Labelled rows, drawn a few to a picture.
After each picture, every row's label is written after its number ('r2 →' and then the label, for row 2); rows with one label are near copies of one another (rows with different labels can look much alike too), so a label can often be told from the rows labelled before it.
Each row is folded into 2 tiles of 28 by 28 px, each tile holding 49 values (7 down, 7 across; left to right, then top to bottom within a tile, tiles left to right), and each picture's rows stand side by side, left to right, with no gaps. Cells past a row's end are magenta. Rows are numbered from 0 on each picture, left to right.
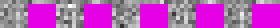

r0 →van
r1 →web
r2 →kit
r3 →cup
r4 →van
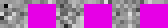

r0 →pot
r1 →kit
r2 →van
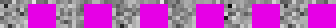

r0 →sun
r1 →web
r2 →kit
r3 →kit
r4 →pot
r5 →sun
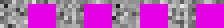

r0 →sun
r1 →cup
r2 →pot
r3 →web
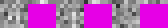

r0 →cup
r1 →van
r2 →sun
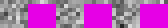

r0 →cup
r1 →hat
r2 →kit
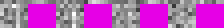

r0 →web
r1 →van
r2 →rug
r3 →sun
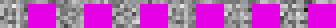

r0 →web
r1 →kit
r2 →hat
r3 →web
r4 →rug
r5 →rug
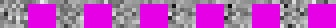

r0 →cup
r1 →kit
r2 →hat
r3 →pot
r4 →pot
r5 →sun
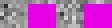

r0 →pot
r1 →cup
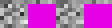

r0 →hat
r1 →hat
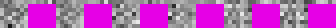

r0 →kit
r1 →kit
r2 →hat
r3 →pot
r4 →rug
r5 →rug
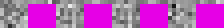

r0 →kit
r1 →web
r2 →web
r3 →pot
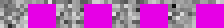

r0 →kit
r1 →rug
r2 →rug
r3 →pot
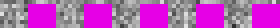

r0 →rug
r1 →cup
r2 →kit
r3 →van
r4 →kit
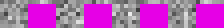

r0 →cup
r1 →hat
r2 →rug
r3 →van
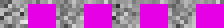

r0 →hat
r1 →kit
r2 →pot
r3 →kit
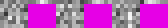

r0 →cup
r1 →rug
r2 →van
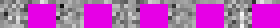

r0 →cup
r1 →pot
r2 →rug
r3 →pot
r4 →van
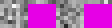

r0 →web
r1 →kit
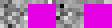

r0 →kit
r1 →pot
